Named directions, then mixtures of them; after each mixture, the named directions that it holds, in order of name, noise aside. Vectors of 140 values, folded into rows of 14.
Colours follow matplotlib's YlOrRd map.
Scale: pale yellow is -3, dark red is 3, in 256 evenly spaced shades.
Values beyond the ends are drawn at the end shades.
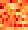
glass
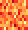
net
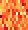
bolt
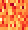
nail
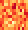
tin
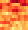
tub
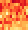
bolt, tub.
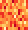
net.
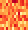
bolt, net, tub.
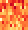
nail, tub.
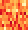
bolt, net, tub.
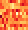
bolt, glass.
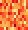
net.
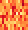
bolt, nail, tin.
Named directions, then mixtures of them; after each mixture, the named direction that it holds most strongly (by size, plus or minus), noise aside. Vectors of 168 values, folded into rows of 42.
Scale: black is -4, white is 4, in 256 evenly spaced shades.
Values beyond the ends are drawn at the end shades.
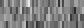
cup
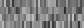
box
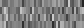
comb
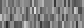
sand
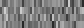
comb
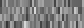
sand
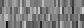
cup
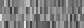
cup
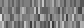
sand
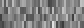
box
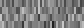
box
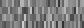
cup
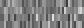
box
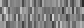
comb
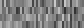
sand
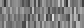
comb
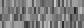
sand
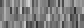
cup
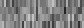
box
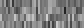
box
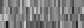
cup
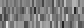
sand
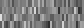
sand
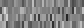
comb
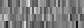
cup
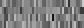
comb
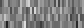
cup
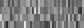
sand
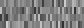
sand
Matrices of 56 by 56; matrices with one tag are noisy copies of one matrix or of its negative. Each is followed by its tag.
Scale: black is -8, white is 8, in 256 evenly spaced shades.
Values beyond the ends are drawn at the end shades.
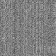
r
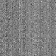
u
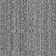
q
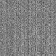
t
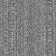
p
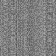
p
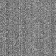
u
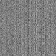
t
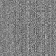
t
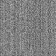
q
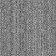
q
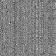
r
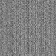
t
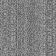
p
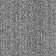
q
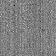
q
